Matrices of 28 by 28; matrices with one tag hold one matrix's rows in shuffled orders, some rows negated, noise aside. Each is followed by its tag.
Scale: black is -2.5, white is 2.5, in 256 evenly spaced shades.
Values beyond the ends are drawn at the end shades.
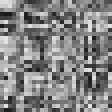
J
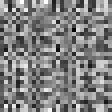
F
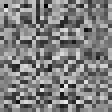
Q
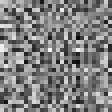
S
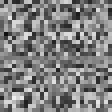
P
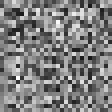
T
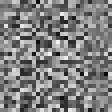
Q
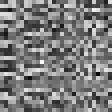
J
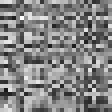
J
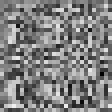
T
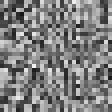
S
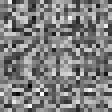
P
